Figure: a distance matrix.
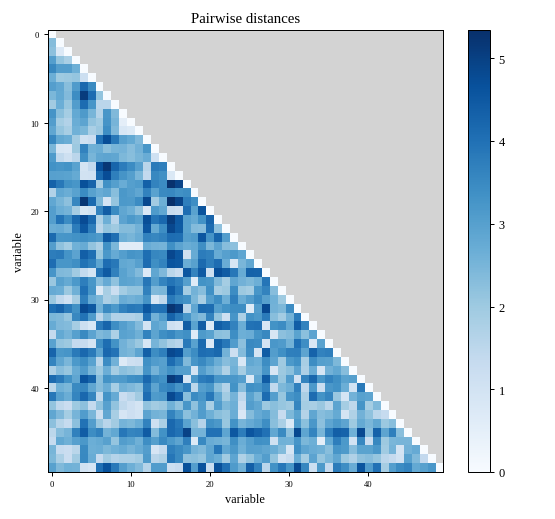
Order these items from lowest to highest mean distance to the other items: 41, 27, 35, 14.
35, 14, 41, 27
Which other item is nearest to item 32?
22
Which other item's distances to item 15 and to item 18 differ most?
28
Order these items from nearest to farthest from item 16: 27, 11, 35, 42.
27, 35, 42, 11
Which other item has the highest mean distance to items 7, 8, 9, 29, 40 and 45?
15
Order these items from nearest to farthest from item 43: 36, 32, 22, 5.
32, 22, 5, 36
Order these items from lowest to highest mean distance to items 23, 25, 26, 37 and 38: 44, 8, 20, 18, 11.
11, 18, 44, 8, 20
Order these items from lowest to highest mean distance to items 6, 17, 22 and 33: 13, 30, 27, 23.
30, 13, 23, 27
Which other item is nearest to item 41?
37
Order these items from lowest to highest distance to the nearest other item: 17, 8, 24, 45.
24, 17, 8, 45
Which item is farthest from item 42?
31
